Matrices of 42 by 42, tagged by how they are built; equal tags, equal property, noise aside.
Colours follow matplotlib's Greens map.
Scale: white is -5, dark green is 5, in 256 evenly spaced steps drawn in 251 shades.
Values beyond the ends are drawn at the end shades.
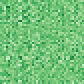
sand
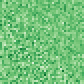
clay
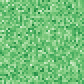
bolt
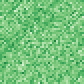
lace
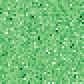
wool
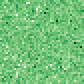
wool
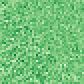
clay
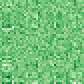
sand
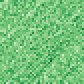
lace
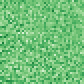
clay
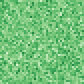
bolt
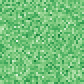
bolt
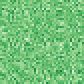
sand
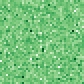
wool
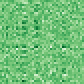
sand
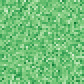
bolt
